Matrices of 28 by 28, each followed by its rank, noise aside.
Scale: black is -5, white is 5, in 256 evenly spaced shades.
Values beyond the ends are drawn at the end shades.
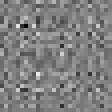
three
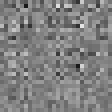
four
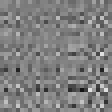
two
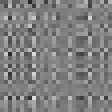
two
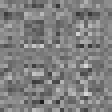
three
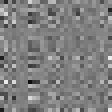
two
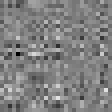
three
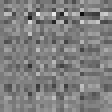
two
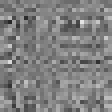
three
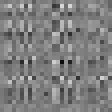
two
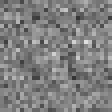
six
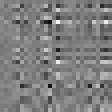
two
